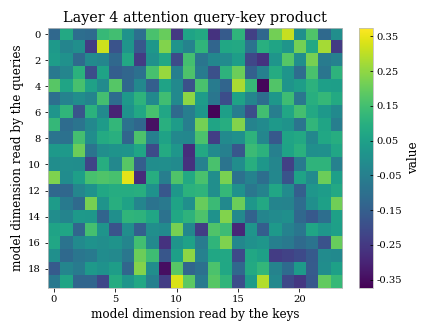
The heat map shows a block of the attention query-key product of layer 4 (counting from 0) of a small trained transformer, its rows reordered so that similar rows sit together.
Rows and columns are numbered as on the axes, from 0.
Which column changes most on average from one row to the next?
11
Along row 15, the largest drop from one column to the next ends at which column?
15
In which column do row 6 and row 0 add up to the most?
19
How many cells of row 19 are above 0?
12
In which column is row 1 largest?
4
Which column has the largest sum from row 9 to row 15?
6
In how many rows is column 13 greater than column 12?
7
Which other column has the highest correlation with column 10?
13
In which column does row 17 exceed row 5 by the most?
14
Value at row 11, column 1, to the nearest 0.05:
0
